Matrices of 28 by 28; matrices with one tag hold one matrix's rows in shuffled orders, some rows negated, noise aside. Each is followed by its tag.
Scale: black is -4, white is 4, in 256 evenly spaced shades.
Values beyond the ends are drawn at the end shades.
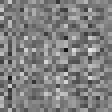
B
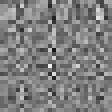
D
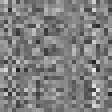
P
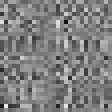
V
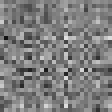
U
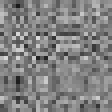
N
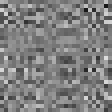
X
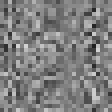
P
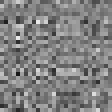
N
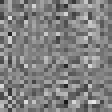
B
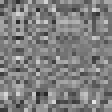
N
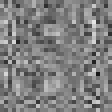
P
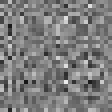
B
